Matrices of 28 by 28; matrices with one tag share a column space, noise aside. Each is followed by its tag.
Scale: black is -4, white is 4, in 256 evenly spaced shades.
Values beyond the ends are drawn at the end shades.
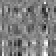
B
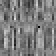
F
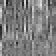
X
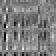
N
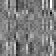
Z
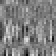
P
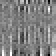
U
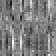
F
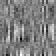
P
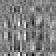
N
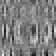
P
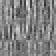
X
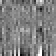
U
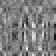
N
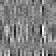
P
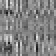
Z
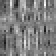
F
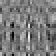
N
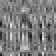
N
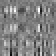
B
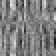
F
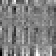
U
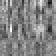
X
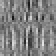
F
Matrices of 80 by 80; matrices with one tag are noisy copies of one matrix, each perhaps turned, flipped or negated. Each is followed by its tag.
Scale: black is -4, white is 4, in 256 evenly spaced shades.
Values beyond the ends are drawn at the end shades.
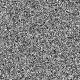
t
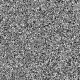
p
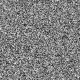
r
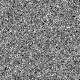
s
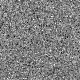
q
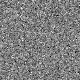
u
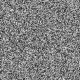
s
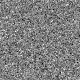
q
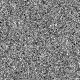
t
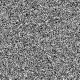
t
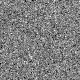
u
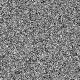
t
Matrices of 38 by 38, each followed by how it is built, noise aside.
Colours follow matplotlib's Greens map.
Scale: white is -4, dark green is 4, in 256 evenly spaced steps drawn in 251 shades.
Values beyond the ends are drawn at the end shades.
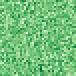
noise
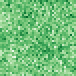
smooth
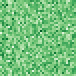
repeating rows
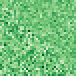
lower triangular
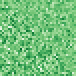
lower triangular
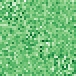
block diagonal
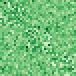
block diagonal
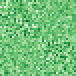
block diagonal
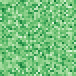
repeating rows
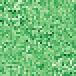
block diagonal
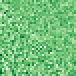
lower triangular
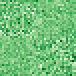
block diagonal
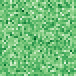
noise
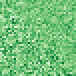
lower triangular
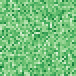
noise
